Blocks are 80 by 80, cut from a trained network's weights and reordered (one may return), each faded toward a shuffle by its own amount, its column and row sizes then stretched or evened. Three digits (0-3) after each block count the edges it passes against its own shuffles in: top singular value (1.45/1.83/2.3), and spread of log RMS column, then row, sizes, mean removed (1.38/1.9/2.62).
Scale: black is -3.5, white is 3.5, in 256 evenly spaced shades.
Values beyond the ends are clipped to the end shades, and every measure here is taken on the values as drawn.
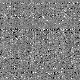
0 0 3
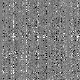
1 3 2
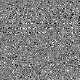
0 1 3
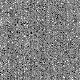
0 1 0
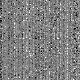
2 3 1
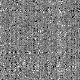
1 1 2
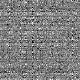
2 2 1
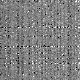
2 2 2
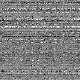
3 0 3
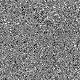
0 1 1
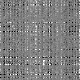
3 3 3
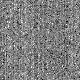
1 0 0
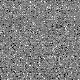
0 1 1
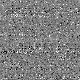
0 0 2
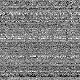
3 0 3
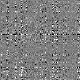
2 3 3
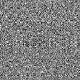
2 0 2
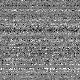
2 0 3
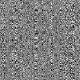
2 3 1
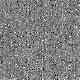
0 0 2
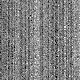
3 2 0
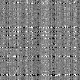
3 2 3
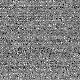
1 0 2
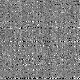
1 0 3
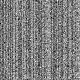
3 0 0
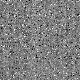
0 0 2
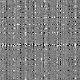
3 3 3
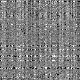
3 0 3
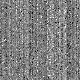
2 2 0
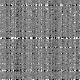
3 2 3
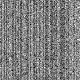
3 0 1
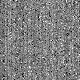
1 0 0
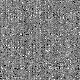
1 0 2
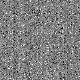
0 0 1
